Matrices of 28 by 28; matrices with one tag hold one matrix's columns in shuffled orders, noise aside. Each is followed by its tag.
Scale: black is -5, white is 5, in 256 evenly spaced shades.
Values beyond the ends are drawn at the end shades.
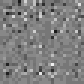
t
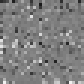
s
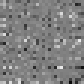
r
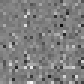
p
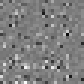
p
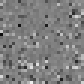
p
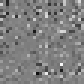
t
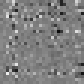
t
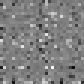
r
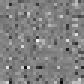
r
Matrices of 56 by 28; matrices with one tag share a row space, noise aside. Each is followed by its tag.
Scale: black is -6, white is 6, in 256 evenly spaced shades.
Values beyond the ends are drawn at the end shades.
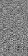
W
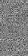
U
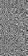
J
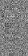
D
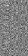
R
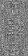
D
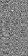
R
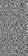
J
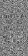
W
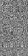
W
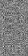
D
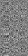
R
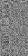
R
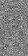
D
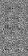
D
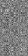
R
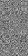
R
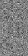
W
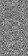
D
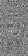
U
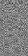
D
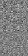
W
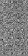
W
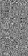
R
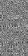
U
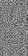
J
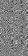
J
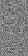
D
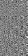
J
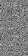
U
